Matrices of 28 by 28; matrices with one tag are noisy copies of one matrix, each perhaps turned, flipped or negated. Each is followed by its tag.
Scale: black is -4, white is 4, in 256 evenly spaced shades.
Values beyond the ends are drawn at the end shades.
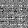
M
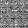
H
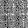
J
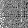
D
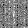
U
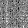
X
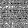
X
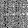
J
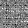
M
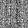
M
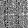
J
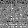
D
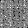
U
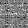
U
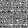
H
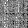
J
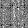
U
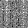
X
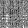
X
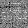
X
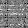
U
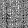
X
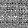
M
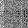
D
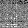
D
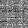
M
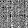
H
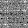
U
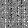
M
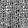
X
